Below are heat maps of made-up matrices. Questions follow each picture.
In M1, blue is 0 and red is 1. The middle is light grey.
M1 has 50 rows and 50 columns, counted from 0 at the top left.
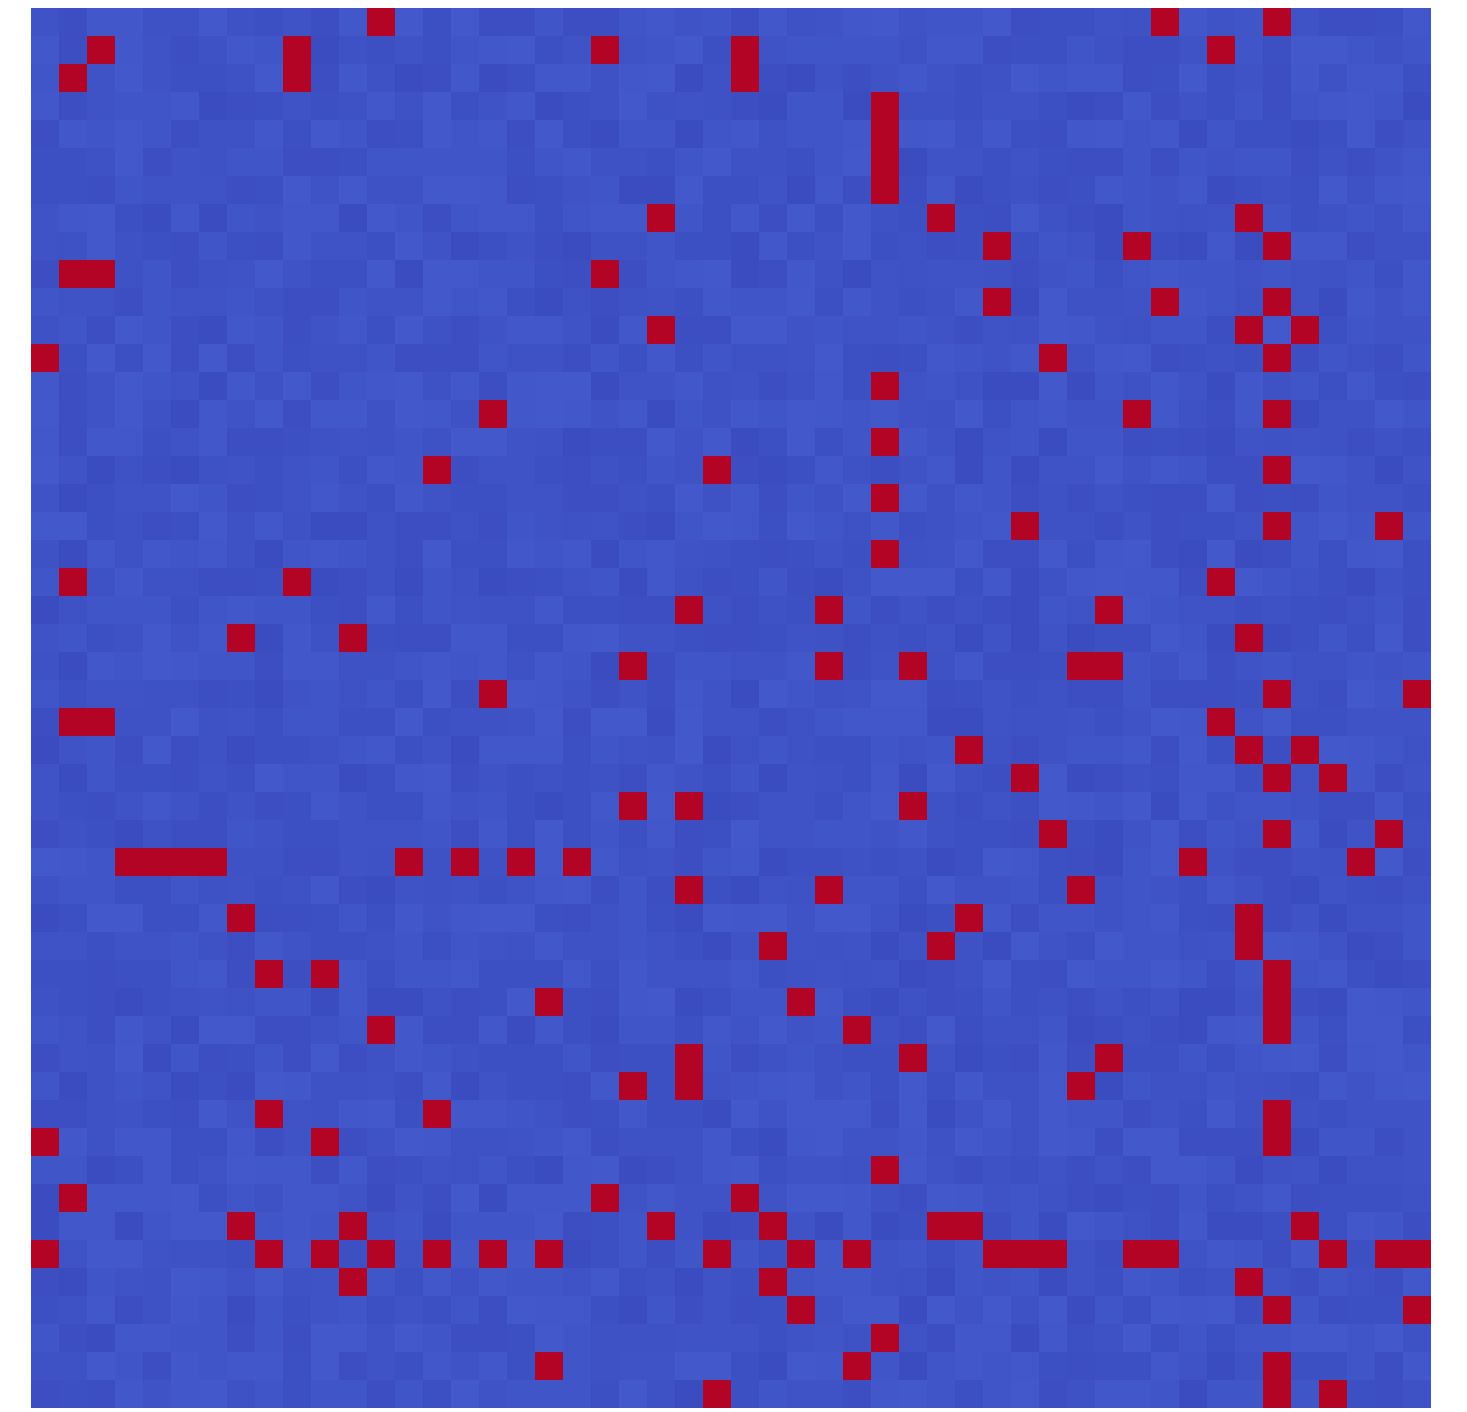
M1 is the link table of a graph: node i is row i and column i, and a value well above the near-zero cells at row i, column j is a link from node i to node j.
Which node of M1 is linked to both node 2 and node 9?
node 1
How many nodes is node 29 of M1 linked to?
3
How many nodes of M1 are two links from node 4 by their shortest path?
9
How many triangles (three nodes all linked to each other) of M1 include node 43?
7
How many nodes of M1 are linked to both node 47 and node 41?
1
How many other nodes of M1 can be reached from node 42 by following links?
5
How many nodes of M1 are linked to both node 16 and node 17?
0
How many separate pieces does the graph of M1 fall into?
5
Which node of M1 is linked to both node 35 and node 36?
node 44
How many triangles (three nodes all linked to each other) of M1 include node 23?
5
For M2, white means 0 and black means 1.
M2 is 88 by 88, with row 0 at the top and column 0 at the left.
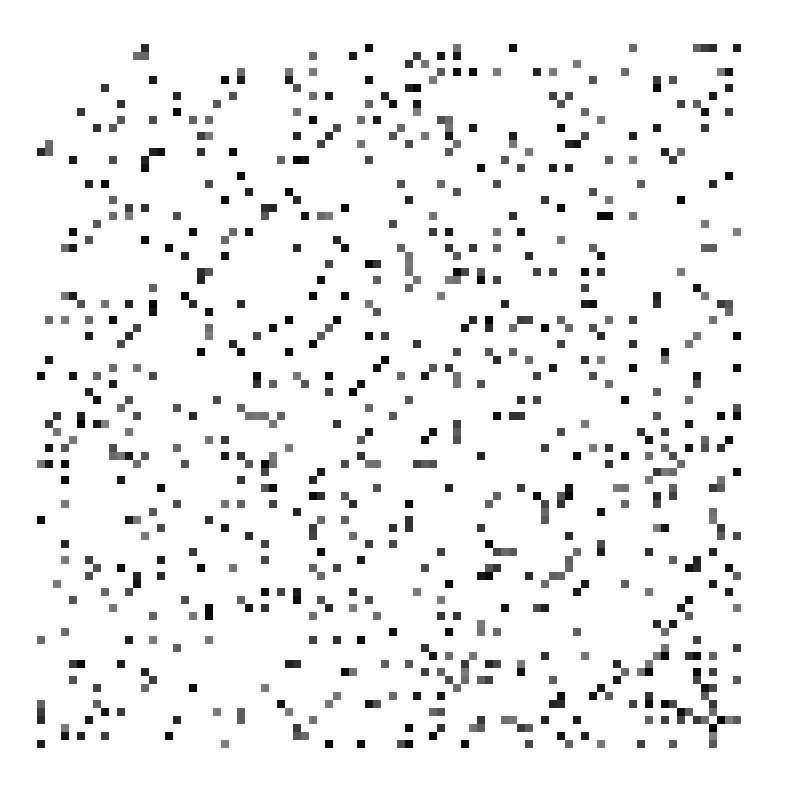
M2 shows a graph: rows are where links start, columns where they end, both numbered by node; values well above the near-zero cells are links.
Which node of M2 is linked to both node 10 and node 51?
node 9
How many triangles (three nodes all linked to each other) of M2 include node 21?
8
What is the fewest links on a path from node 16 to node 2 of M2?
4
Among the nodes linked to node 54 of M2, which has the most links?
node 34
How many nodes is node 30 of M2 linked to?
4
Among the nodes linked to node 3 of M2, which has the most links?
node 52
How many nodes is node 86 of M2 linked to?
10
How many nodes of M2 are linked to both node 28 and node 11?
3
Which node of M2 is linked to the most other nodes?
node 84
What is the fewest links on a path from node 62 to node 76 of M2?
3
